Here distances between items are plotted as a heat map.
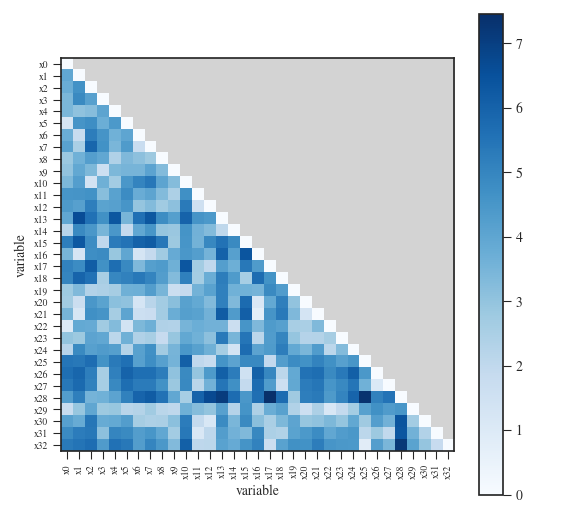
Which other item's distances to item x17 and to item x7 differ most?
x32
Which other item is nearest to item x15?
x26
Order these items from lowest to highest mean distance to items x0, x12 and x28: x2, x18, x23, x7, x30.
x23, x30, x2, x7, x18
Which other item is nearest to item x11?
x31
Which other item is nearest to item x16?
x21
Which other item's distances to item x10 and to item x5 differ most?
x2
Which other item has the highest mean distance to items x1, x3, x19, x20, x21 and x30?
x13
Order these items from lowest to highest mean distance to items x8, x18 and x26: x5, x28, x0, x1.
x0, x5, x1, x28
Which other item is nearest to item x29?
x22
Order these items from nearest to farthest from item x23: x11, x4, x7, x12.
x4, x7, x12, x11
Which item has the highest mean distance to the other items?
x28
